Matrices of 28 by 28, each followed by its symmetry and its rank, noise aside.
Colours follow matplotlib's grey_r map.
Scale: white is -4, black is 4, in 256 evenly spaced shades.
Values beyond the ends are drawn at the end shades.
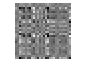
no symmetry, rank two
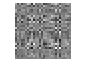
no symmetry, rank two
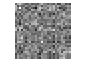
symmetric, rank three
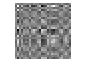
symmetric, rank one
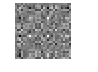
symmetric, rank two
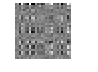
no symmetry, rank one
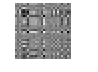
symmetric, rank two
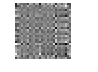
no symmetry, rank two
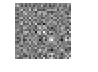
symmetric, rank three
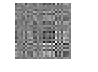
symmetric, rank one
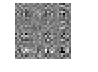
no symmetry, rank two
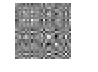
symmetric, rank two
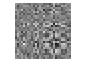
symmetric, rank two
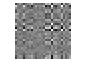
no symmetry, rank one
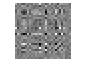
symmetric, rank two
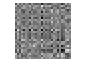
symmetric, rank two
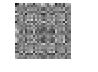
symmetric, rank two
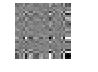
symmetric, rank one
